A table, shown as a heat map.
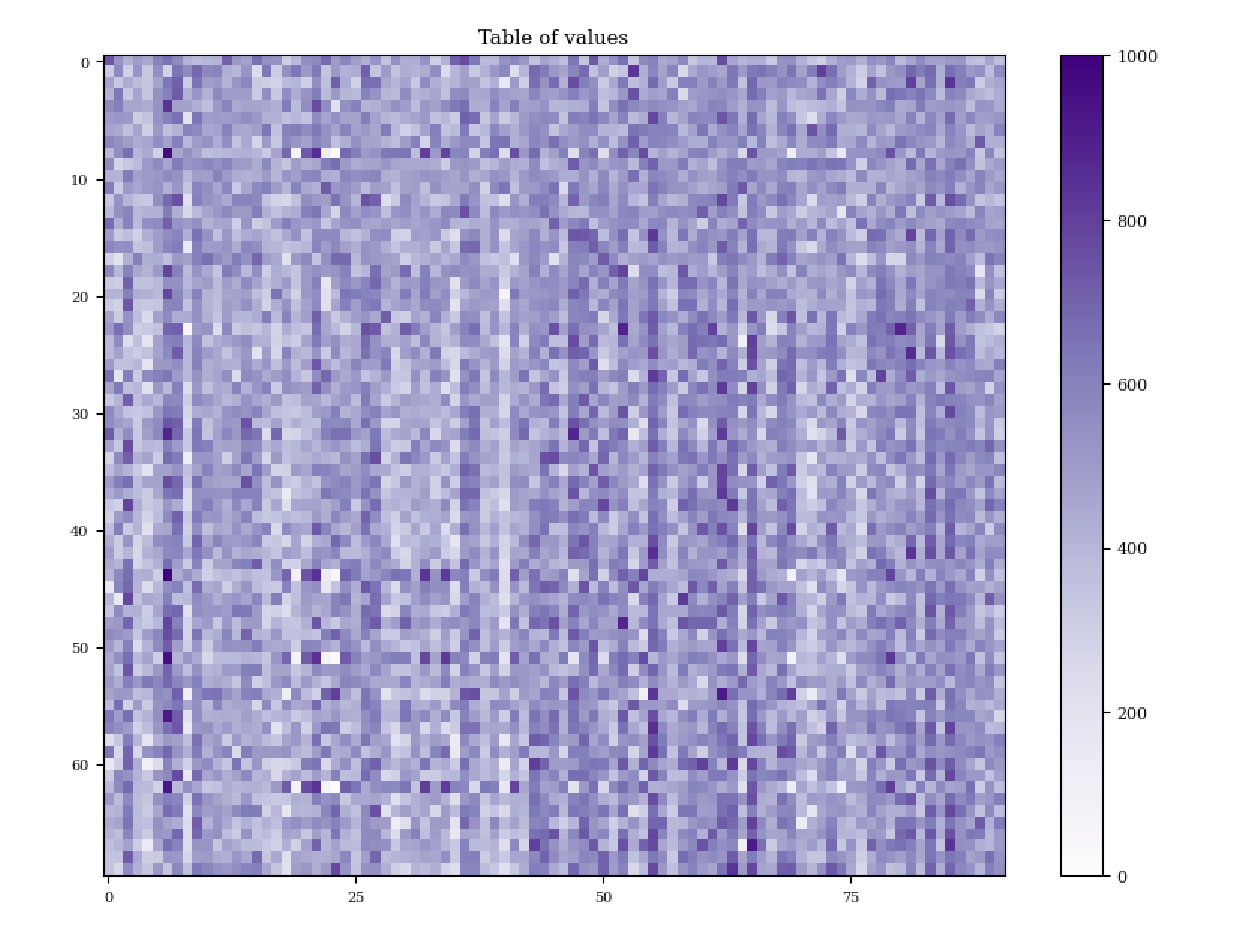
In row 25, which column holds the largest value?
81
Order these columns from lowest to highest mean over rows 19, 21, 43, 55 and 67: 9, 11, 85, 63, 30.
11, 30, 9, 63, 85
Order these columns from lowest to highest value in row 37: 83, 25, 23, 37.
25, 23, 37, 83
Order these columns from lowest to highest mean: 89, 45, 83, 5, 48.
5, 89, 45, 48, 83
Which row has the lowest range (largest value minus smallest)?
10
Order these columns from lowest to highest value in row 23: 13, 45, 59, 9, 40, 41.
13, 40, 9, 41, 59, 45
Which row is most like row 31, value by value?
49
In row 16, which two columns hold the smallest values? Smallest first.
8, 71
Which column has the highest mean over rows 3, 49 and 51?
6
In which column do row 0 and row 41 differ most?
35
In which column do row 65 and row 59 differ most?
65
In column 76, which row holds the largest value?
14
